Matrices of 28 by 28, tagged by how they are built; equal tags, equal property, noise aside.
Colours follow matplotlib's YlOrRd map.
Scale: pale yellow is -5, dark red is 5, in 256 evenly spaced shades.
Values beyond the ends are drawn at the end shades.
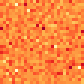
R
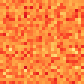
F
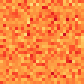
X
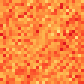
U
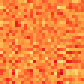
F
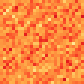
U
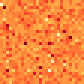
R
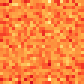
F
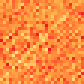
U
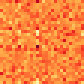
F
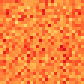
X
